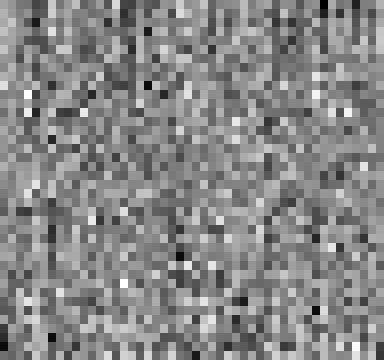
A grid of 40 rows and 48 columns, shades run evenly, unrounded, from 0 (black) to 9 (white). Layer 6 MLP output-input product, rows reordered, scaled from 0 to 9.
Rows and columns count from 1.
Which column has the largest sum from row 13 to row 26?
33
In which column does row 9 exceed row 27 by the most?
40
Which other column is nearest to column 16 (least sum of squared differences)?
45
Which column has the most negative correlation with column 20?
22
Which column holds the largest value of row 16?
30
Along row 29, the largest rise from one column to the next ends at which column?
8
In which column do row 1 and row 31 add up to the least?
41
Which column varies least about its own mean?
39
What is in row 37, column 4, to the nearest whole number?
3
